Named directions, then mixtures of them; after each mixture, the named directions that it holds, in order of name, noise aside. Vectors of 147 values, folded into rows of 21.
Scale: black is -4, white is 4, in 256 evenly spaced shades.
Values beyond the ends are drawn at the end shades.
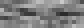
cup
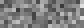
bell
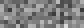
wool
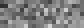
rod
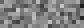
bell.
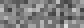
wool.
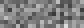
wool.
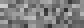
rod.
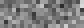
bell, wool.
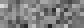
rod, wool.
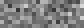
bell, rod.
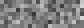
bell.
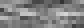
cup.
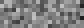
bell.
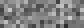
wool.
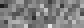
bell, rod.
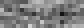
cup, wool.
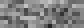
cup, rod.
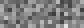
wool.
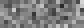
bell, wool.
